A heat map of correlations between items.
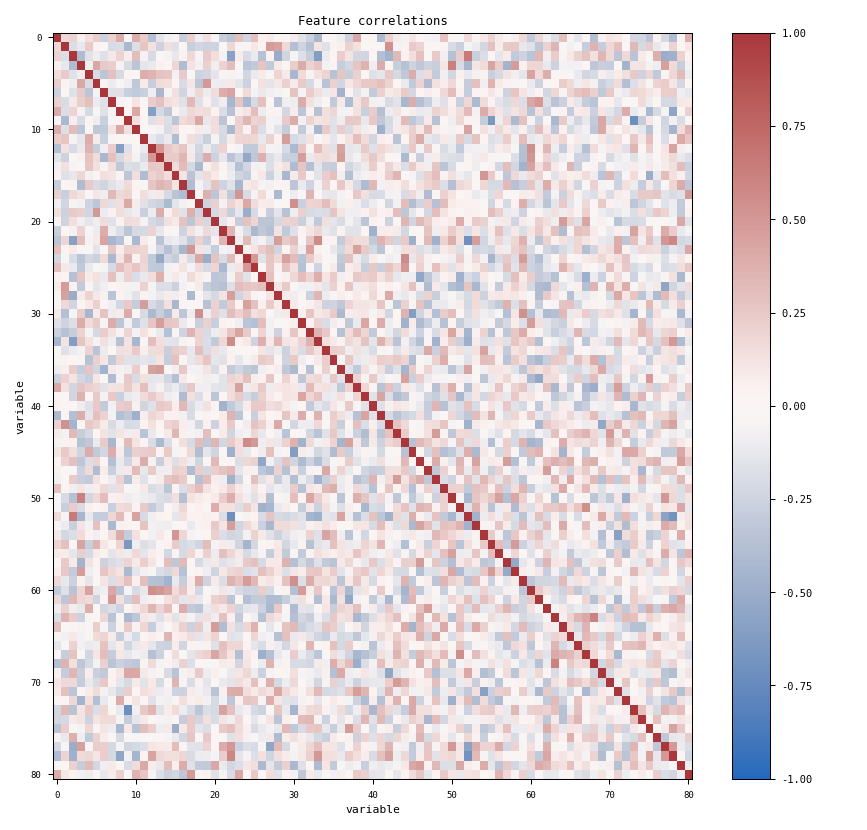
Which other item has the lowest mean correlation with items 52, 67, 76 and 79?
33
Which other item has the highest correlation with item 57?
46
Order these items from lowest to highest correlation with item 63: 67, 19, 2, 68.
19, 2, 67, 68
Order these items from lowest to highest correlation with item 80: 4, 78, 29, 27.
78, 4, 29, 27
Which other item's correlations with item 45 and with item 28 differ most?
22
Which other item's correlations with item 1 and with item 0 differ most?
68
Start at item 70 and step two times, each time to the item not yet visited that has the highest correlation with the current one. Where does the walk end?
48
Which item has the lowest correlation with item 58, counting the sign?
57
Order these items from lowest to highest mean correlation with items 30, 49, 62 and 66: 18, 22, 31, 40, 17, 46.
40, 31, 17, 46, 18, 22
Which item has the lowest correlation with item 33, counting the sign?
2
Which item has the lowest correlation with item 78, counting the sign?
52
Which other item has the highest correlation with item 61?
7
